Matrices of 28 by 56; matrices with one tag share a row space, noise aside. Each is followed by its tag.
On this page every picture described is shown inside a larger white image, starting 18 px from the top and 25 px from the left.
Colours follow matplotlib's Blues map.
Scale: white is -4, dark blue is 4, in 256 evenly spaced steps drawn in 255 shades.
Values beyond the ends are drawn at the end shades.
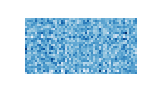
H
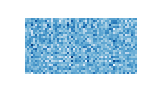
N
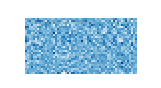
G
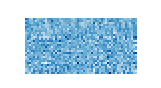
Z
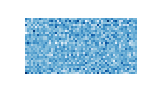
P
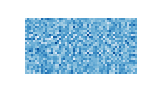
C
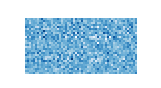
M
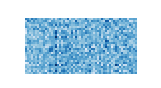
P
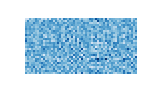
M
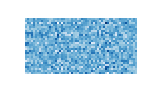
P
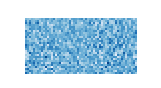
Z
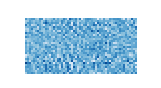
M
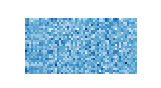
P
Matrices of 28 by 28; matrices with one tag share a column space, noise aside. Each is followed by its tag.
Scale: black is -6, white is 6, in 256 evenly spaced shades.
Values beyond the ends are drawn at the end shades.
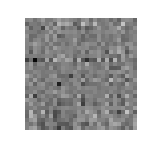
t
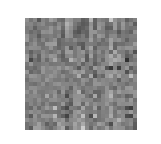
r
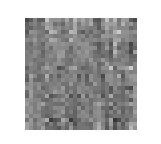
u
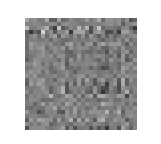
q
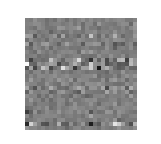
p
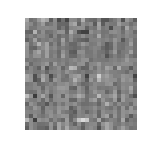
u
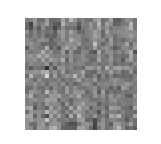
r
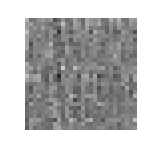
u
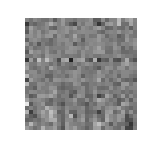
t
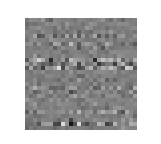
p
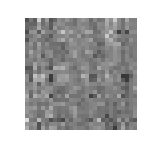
u
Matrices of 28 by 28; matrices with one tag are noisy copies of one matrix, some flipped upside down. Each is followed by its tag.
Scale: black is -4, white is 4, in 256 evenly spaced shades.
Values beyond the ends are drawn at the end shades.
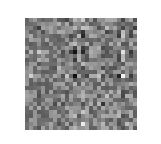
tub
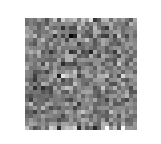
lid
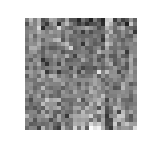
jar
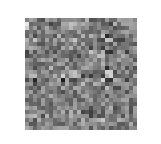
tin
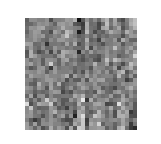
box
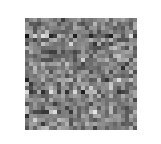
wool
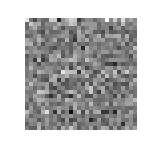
lid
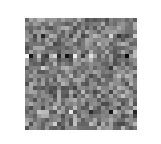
wool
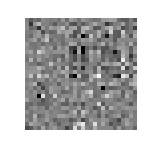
tub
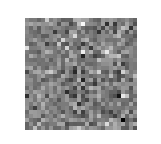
tub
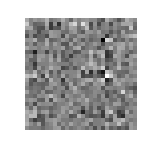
tin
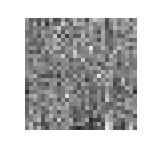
jar
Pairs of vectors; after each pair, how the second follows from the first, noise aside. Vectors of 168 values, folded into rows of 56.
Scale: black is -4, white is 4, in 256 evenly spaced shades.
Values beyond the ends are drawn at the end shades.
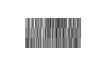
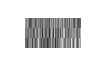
reversed.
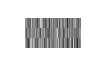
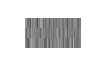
shrunk.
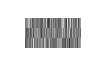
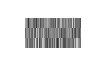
reversed.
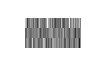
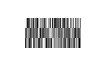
scaled up.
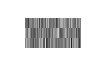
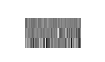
partly zeroed.
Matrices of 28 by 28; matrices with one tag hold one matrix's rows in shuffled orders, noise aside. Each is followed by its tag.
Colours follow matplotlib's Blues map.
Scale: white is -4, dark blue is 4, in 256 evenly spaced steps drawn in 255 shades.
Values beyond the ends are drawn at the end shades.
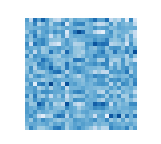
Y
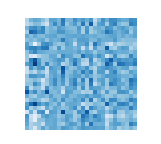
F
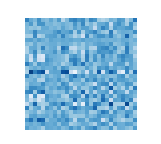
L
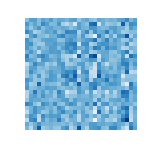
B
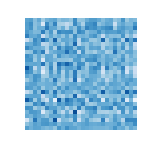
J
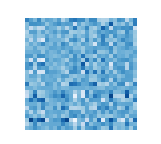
L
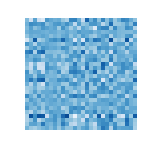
L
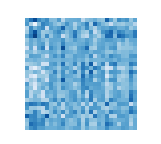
F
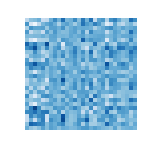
F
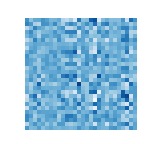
B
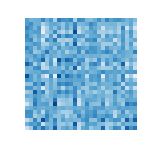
J
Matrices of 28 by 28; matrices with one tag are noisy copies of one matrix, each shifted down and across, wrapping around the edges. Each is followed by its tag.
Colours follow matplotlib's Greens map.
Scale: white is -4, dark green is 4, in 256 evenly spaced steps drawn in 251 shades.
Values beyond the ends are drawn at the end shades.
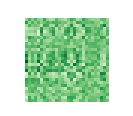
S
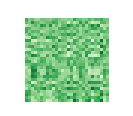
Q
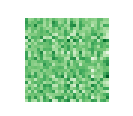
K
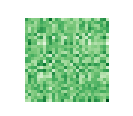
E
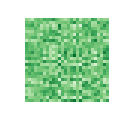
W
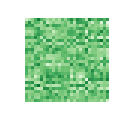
W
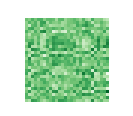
W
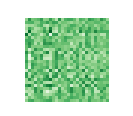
E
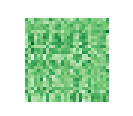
S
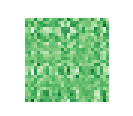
S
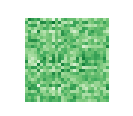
W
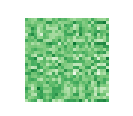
Q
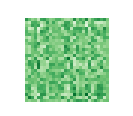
S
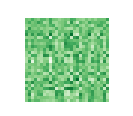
E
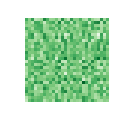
K
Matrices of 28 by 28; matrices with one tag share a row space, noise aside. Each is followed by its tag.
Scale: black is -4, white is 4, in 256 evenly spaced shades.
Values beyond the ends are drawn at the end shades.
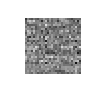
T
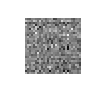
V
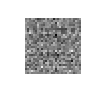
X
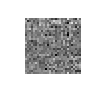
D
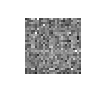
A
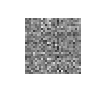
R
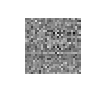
R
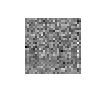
A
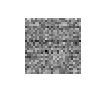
T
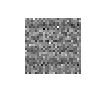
A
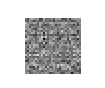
A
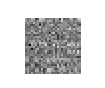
R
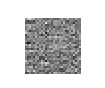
T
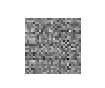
V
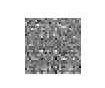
X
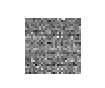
R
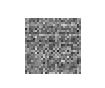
A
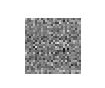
V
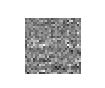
D
